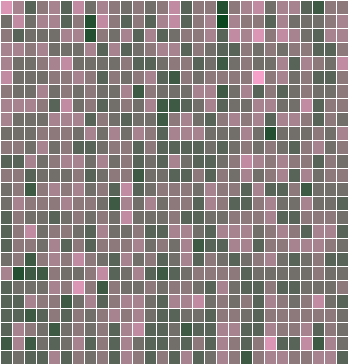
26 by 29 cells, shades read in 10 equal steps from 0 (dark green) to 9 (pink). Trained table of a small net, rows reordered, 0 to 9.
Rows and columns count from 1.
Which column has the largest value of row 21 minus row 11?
7
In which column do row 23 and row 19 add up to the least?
3
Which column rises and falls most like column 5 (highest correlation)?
16
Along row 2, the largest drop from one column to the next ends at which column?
19
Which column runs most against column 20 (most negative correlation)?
8
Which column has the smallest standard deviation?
28
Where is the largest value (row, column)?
6, 22
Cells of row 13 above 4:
13
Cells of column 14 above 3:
12
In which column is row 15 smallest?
10
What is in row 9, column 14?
2
